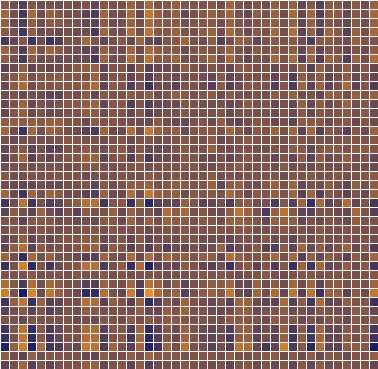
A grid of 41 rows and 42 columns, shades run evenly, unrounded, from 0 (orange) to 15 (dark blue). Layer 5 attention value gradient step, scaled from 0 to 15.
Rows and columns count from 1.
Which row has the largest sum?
30
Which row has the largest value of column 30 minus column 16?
39
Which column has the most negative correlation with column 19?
9
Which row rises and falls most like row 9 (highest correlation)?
10
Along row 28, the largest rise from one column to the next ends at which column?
4
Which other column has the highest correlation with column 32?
5
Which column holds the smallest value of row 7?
17
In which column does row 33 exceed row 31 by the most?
3
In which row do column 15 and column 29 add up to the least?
33
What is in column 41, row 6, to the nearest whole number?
9
